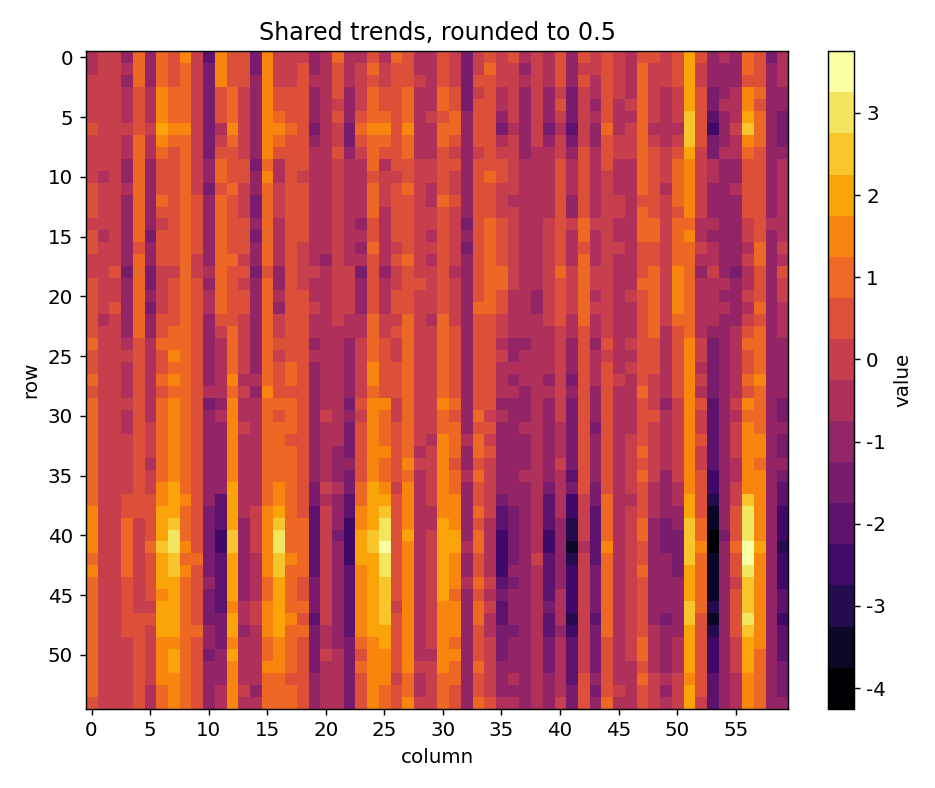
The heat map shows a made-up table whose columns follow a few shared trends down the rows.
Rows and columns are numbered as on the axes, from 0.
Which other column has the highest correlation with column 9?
0
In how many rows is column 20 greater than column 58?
53
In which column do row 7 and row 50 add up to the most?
51
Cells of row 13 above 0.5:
7
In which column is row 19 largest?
50
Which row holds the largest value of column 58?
14
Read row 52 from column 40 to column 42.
-0.5 -2 0.5
